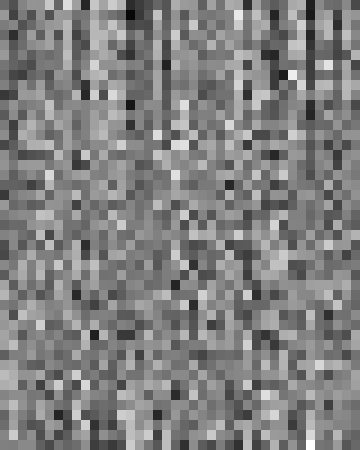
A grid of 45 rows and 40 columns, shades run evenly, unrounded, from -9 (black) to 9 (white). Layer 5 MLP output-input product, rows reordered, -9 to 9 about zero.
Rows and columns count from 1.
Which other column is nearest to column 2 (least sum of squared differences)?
17
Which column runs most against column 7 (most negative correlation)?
9
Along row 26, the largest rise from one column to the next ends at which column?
20
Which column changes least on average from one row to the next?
8
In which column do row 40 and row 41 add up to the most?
30
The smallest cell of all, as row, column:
2, 15
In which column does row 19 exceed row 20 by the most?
37
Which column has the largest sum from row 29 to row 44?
35
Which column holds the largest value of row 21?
18
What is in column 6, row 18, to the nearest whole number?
6
